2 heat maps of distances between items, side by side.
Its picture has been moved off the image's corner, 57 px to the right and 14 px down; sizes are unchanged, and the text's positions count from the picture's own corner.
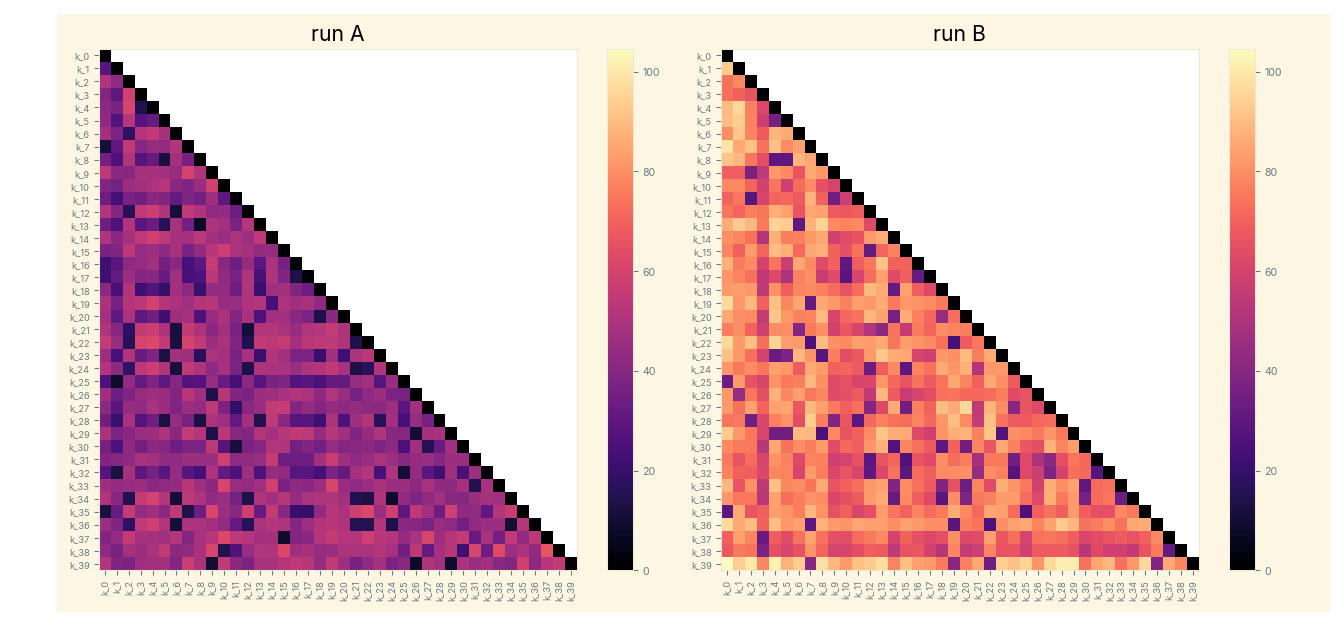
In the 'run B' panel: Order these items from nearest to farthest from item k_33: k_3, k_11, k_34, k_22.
k_34, k_3, k_22, k_11
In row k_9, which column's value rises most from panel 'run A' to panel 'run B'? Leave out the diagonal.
k_39
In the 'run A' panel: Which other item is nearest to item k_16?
k_17
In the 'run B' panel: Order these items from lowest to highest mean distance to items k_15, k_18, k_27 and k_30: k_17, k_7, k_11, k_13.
k_17, k_11, k_13, k_7
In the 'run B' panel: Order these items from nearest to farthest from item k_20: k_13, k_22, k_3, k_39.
k_3, k_22, k_39, k_13
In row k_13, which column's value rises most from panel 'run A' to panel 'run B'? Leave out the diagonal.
k_8
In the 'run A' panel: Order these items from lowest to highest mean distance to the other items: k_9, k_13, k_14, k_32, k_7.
k_32, k_13, k_7, k_9, k_14
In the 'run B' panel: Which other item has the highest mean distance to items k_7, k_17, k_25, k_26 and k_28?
k_13
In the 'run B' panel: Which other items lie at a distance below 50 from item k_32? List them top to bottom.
k_12, k_15, k_21, k_24, k_27, k_31
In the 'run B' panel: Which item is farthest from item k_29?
k_39
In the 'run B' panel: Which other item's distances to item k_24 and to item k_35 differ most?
k_0
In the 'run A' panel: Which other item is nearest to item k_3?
k_4
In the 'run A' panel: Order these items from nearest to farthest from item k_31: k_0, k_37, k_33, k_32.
k_33, k_37, k_0, k_32
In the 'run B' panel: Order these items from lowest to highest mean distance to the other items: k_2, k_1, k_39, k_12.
k_12, k_2, k_1, k_39
